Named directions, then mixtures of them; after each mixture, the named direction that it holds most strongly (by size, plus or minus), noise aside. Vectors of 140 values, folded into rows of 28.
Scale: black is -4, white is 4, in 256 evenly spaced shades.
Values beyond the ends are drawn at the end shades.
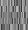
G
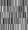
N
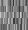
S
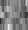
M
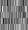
N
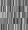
S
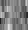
M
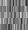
S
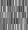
N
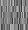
G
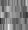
M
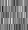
N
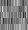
N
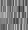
S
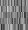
G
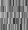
S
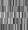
S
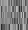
G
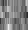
M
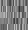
S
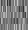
N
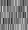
N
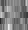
M
